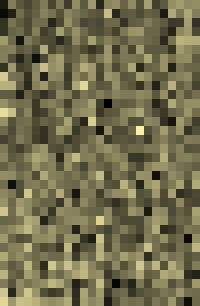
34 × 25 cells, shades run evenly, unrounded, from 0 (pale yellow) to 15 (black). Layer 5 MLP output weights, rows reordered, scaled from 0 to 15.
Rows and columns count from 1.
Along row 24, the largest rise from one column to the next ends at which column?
19
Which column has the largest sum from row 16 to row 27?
18
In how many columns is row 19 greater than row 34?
16
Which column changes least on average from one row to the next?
5
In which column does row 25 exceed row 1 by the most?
6
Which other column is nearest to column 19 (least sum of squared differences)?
15
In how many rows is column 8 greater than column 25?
17
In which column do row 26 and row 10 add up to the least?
11
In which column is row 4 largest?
22
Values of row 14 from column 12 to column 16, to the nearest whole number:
2 9 9 8 7
